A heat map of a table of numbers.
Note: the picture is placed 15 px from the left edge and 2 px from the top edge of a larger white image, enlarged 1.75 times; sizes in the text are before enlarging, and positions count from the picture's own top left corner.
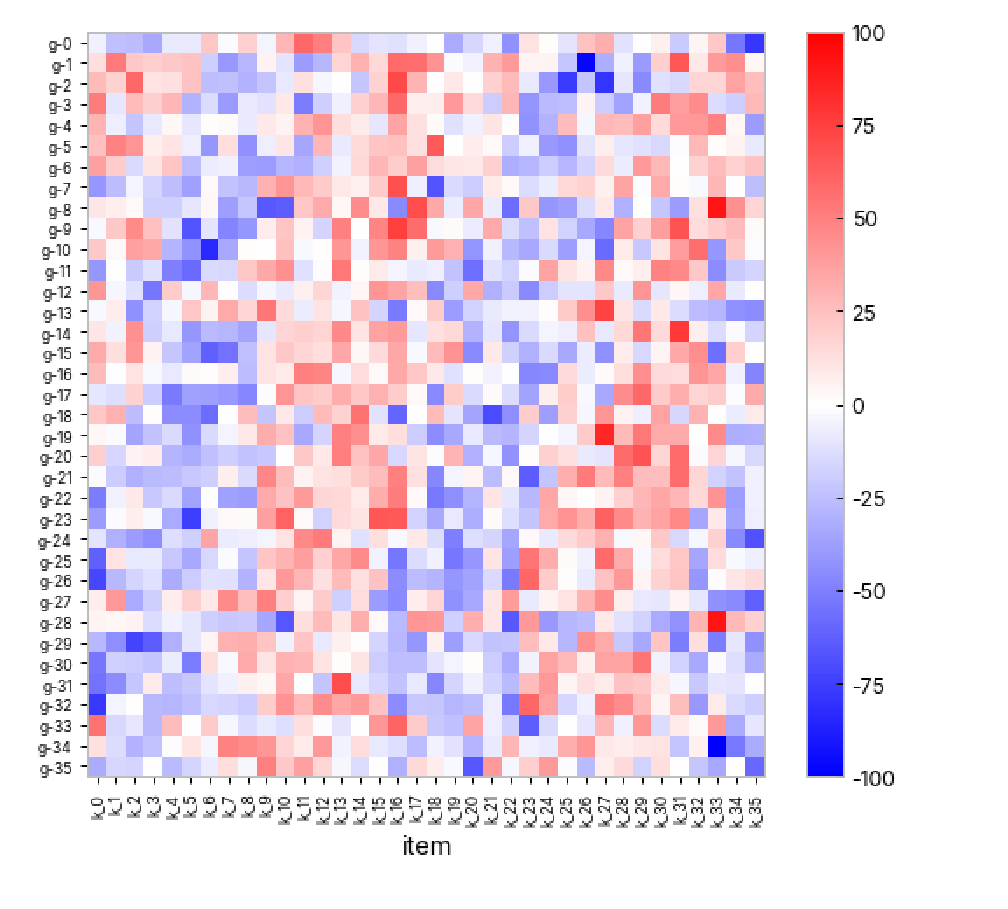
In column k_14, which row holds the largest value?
g-18
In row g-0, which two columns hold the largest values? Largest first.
k_11, k_12
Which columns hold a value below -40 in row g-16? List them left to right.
k_23, k_24, k_35
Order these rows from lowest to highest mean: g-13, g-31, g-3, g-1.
g-31, g-13, g-3, g-1
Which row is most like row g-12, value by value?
g-33
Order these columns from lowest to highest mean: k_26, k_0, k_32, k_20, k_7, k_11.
k_20, k_7, k_0, k_26, k_32, k_11
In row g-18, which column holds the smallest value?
k_21
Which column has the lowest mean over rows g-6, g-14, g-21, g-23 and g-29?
k_5
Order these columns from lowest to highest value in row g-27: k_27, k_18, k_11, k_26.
k_11, k_18, k_26, k_27
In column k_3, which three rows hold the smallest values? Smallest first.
g-29, g-12, g-24
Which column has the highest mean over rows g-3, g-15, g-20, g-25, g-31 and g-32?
k_13
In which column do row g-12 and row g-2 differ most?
k_27
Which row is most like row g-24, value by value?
g-0
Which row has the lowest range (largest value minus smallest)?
g-6
